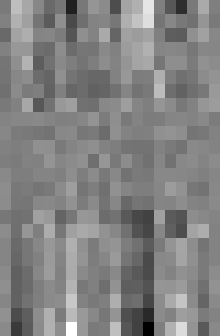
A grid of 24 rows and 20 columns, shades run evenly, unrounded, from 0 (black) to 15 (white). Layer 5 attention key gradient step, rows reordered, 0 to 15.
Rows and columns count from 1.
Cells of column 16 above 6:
20
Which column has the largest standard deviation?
14
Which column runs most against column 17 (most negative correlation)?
19
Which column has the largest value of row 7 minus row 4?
15
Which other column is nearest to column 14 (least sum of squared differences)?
13
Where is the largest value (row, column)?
24, 7
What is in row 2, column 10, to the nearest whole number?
8
